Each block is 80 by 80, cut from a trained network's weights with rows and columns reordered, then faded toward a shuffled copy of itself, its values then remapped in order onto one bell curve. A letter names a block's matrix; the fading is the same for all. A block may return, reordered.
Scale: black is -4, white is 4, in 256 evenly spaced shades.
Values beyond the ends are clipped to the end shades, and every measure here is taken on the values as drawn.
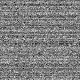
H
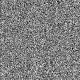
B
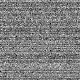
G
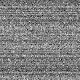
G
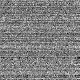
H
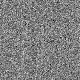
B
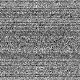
G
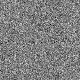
B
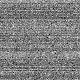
G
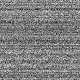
H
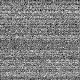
H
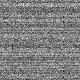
G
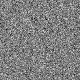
B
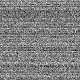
H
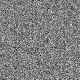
B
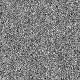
B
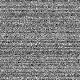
G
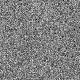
B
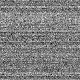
H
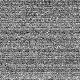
G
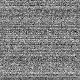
H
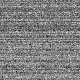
G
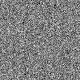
B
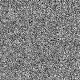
B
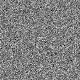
B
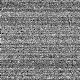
G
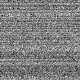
G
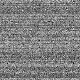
G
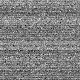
G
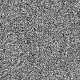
B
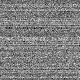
H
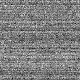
H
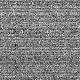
G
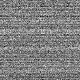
H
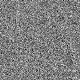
B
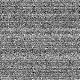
H
